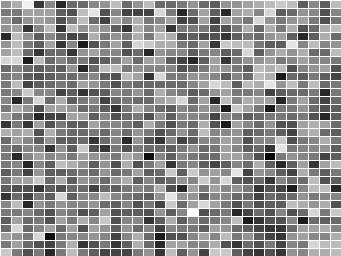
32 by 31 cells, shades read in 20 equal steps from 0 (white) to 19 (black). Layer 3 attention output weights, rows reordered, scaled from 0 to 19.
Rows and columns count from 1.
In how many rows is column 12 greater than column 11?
14
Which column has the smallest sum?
2
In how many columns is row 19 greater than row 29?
13
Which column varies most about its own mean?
25
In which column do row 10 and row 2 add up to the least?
15
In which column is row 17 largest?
27
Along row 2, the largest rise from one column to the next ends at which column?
10
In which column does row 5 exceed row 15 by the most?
1
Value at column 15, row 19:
11
